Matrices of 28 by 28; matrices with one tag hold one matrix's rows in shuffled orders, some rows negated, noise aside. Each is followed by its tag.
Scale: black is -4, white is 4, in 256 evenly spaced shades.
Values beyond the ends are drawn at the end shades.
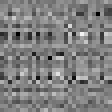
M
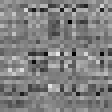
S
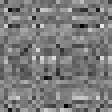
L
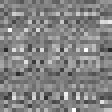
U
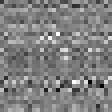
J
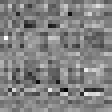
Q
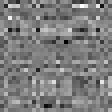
L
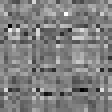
L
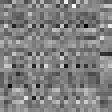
U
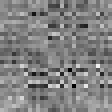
S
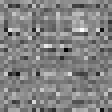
L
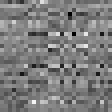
S
